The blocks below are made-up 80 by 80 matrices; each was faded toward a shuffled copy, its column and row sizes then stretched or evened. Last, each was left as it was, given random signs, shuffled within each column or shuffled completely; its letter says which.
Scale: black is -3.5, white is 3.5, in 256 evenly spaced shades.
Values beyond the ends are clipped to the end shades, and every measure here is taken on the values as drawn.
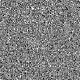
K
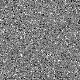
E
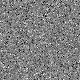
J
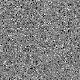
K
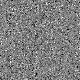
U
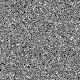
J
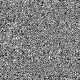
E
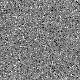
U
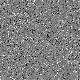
U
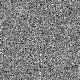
U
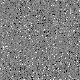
K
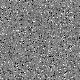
U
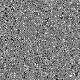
K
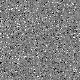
E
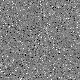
J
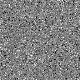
E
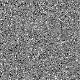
E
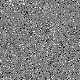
E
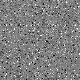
E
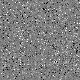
E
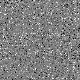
E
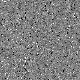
U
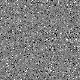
E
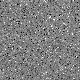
J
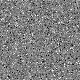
J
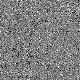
E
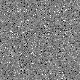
E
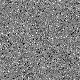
J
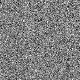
E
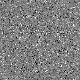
E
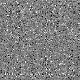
K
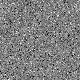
J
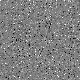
U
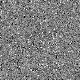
E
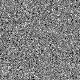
U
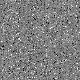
U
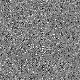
E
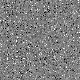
E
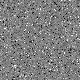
J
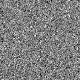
U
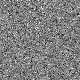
J
